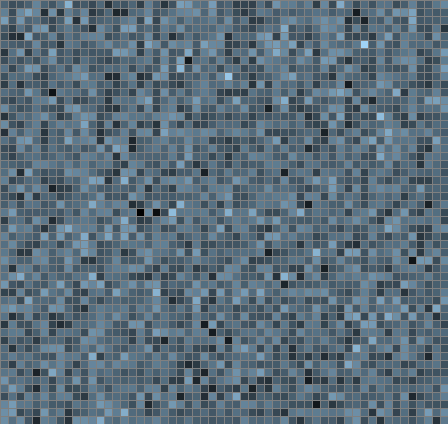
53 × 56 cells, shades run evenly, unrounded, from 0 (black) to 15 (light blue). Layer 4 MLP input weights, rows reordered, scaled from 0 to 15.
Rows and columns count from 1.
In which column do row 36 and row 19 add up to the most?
13
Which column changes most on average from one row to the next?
23
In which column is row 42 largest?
20
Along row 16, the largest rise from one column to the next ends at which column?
21
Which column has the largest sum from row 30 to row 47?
12
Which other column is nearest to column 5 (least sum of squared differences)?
55
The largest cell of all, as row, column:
6, 46
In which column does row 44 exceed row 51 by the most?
19
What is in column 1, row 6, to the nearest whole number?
7
